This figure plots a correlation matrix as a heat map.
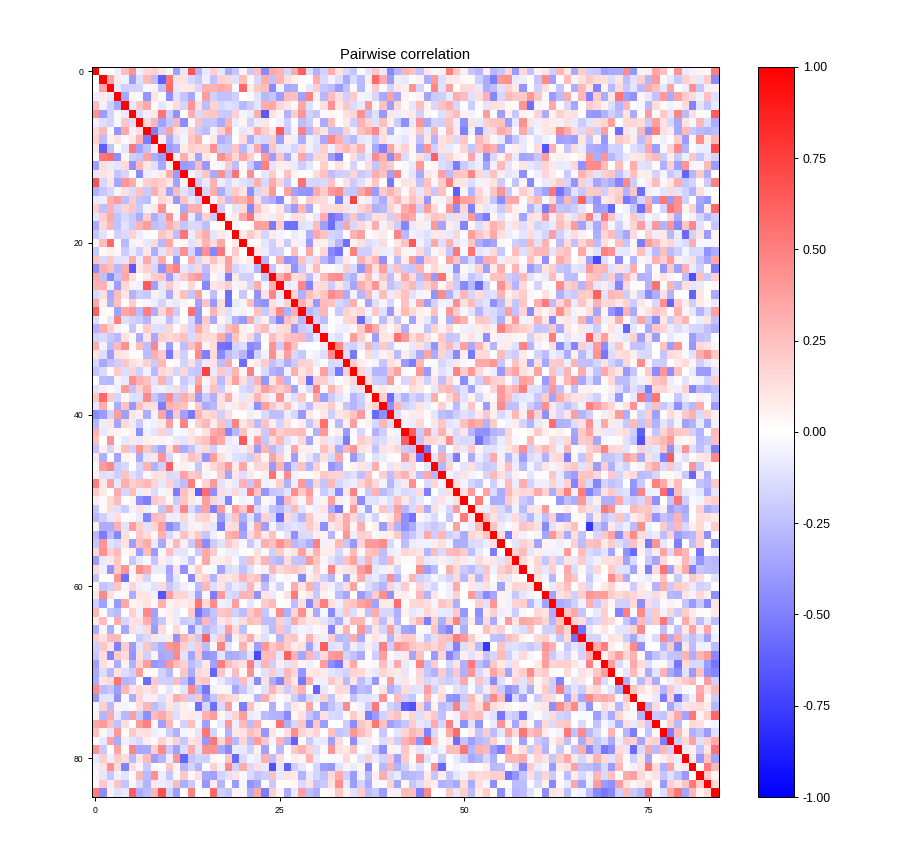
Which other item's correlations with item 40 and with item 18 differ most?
38
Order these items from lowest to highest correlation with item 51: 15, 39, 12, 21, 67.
67, 39, 15, 12, 21
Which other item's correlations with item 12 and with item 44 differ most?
80
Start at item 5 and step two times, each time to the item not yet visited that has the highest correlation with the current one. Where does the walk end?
9
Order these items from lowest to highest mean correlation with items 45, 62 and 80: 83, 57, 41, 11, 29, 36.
29, 83, 36, 41, 57, 11
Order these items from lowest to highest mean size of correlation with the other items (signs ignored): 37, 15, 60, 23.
60, 37, 23, 15
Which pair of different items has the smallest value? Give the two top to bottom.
53, 67
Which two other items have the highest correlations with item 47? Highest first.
24, 26
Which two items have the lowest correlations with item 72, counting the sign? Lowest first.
30, 15
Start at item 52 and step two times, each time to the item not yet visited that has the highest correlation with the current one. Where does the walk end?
79
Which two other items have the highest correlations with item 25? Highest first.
7, 76
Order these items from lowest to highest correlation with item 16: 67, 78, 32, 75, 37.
67, 32, 37, 75, 78
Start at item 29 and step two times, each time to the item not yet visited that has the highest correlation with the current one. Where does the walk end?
71
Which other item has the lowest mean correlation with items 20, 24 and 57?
74
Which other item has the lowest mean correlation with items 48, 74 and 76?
31
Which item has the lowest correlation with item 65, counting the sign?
66
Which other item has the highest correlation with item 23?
11
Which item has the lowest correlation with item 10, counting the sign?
33
